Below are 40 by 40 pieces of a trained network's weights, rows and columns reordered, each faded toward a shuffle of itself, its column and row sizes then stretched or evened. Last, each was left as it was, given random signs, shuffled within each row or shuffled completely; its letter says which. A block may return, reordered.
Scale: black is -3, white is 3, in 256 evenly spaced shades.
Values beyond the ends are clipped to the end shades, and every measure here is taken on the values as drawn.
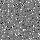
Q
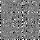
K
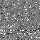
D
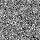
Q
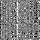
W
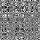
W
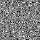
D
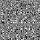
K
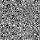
K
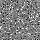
Q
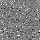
Q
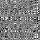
W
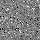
Q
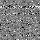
D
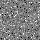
Q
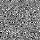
D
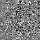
K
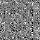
K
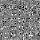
W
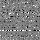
D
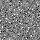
Q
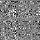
K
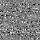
D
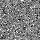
Q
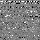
D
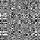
W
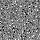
Q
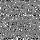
D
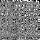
K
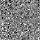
K
